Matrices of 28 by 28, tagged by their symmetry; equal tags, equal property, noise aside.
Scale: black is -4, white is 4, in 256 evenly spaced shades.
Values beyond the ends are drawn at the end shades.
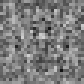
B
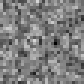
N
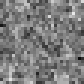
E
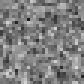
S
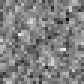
E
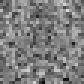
B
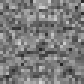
B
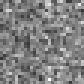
N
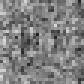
N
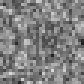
N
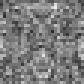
B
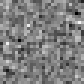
E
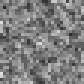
E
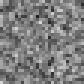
N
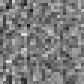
N
